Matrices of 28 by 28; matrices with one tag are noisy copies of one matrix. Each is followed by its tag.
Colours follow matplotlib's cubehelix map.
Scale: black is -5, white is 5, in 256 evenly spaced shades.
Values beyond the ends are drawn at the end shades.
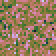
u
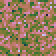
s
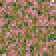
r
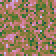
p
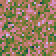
r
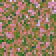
r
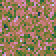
r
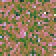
s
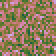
p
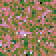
s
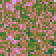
p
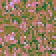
p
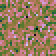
u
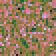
s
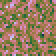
p
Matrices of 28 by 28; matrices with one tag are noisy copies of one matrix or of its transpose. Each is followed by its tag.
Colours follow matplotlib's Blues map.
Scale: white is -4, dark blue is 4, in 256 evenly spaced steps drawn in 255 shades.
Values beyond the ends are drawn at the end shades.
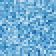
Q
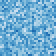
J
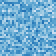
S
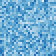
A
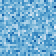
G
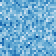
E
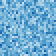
G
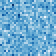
G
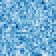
E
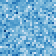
E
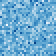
A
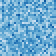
G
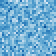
J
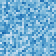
A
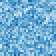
E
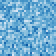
J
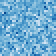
E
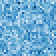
Q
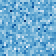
A
